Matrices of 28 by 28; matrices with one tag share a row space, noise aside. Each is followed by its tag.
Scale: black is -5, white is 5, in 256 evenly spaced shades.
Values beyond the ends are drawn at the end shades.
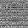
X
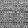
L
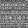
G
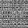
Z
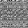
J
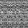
J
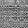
L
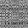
X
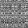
G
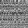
Z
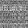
Z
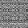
Z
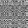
G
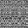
G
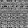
J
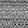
Z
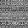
X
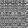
G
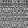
Z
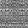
X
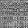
L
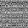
X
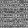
L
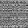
Z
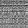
Z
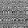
Z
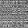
Z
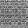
G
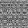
J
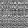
Z
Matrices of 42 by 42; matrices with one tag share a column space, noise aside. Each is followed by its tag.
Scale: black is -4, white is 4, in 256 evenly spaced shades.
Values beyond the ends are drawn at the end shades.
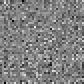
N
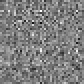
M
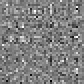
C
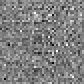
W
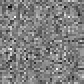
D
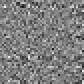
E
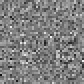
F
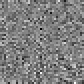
N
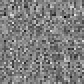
D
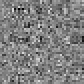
C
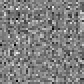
W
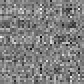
C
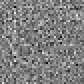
W
